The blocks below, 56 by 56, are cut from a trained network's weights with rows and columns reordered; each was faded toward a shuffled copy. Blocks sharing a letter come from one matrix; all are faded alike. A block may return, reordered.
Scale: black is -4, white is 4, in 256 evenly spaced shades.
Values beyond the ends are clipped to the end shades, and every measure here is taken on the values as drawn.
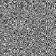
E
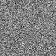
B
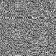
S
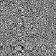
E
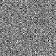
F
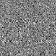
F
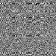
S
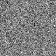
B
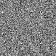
B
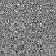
E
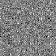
F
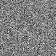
B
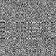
S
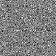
F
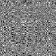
E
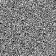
B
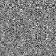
F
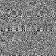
S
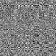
S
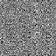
F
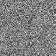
B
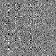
E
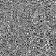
F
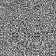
S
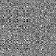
E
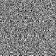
S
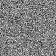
B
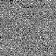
F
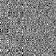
E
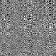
E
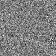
B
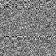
S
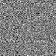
S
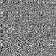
E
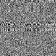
S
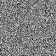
B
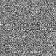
S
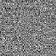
F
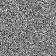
B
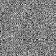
S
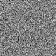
B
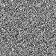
B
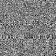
S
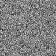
B
